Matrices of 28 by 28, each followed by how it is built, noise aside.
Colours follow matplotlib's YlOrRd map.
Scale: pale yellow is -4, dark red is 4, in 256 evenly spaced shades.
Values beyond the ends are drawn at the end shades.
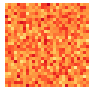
noise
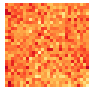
smooth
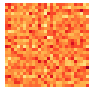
low rank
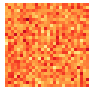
noise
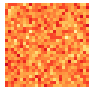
noise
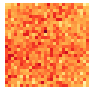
smooth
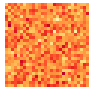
noise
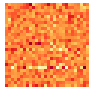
uneven rows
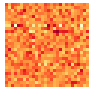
uneven rows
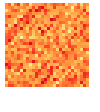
Hankel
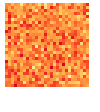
noise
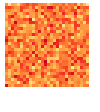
repeating columns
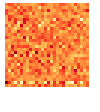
uneven rows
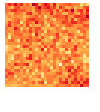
smooth
